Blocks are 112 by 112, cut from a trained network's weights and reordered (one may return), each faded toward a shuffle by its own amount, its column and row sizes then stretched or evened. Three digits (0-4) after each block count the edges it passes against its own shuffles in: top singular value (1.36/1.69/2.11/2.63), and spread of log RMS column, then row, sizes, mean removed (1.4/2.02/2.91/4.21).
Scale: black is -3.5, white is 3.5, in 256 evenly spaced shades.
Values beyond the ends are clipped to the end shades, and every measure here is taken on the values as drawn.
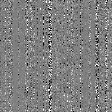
1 4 1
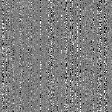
2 4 0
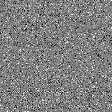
2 0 1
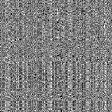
4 2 2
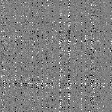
2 3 2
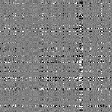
3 3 3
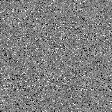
0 0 2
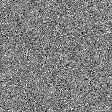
1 0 0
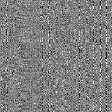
4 3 0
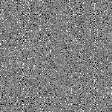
2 3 1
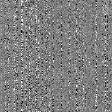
1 4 0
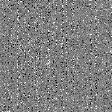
1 3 0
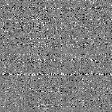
2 2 3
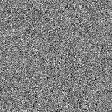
2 0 0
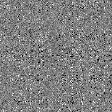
0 2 2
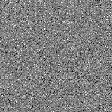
3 0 0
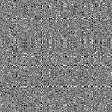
4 2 2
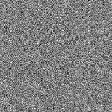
3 1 1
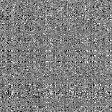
3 1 3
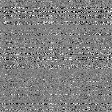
2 1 4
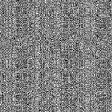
4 1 1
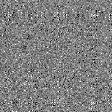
2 1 1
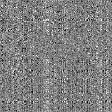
3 2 2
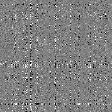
2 3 2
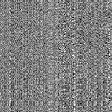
4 2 0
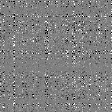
2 3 3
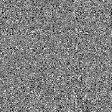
2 1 2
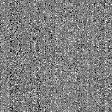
2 2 1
